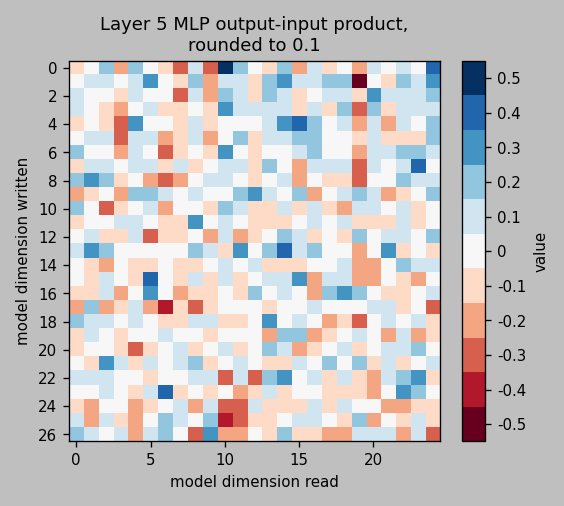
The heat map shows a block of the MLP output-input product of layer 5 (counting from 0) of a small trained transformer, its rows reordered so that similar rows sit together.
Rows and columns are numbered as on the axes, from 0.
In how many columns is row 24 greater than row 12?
9
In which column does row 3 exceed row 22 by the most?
10
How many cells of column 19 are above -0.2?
16
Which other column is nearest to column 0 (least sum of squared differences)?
21
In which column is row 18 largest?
13
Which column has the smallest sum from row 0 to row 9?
19
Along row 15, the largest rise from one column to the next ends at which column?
5
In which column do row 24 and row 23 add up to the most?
6
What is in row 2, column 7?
-0.3
